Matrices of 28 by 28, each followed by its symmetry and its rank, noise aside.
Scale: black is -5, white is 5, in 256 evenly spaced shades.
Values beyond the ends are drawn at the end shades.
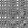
symmetric, rank two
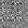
no symmetry, rank three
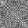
symmetric, rank three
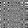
no symmetry, rank one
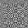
no symmetry, rank three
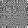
no symmetry, rank three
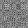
no symmetry, rank three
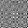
symmetric, rank one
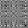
symmetric, rank two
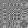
symmetric, rank two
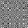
symmetric, rank two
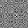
symmetric, rank three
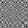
symmetric, rank two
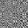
no symmetry, rank three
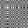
symmetric, rank one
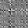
antisymmetric, rank two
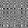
no symmetry, rank one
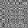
antisymmetric, rank two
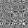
symmetric, rank two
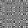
antisymmetric, rank two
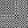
symmetric, rank two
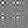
symmetric, rank one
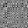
symmetric, rank two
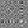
symmetric, rank three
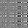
no symmetry, rank one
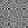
symmetric, rank two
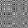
symmetric, rank one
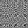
no symmetry, rank three
